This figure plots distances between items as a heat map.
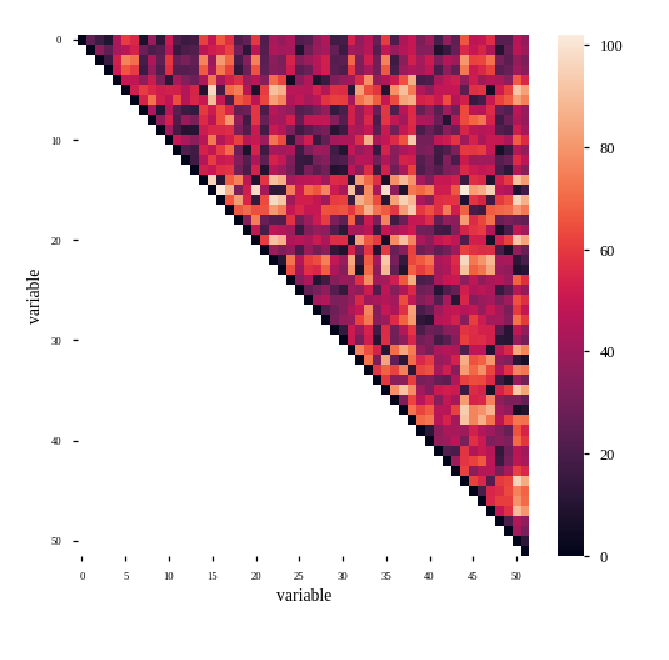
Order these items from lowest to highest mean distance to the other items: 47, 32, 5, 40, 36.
40, 36, 32, 47, 5
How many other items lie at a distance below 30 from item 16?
7
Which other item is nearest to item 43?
26
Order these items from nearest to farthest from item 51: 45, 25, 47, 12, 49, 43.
49, 25, 12, 43, 45, 47
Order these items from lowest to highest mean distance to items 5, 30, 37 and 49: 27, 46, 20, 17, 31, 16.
27, 31, 20, 16, 46, 17
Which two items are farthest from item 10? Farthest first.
38, 33
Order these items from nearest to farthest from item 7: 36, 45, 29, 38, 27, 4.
29, 36, 27, 4, 45, 38
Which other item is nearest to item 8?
42
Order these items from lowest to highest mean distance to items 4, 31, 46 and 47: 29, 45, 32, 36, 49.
45, 29, 49, 36, 32
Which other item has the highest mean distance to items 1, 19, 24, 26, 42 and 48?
17
